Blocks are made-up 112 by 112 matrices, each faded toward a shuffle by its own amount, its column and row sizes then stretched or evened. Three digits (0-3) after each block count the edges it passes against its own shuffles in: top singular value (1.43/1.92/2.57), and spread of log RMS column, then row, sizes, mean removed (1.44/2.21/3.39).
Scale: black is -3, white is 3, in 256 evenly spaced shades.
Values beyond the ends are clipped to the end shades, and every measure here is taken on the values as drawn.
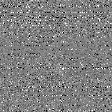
0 1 3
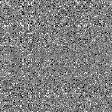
2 1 2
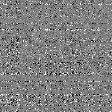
0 2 3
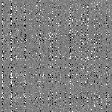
2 3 2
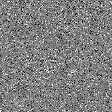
1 0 1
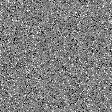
0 1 0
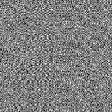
3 0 1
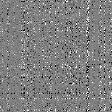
2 3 2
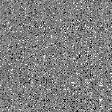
1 2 2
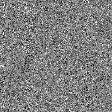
0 2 0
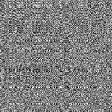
3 1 2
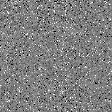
1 1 1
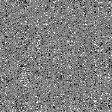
1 2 1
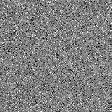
2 0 0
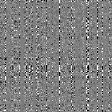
3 3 2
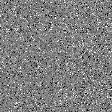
0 1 1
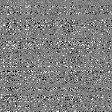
0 1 3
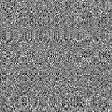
3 1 2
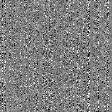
0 3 0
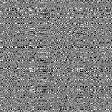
3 0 3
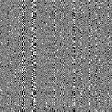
3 3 0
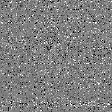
1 2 2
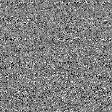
0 1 2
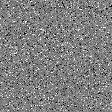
0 0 1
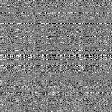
3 0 3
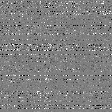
0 1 3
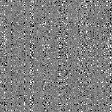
2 3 2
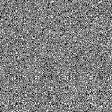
2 1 1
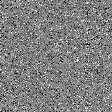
1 1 0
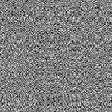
3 0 1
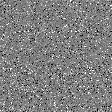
0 0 1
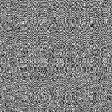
3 1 0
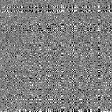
3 2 3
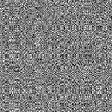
3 1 0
